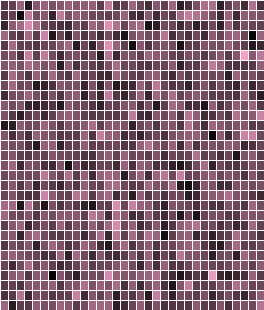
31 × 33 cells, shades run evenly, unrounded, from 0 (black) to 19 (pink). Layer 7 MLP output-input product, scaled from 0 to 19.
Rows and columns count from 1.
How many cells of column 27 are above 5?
25
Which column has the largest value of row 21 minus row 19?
17
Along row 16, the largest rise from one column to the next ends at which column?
31
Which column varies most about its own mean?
15
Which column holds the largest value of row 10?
14
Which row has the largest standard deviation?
28
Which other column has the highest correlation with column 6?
11
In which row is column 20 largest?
30
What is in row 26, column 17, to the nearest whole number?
10
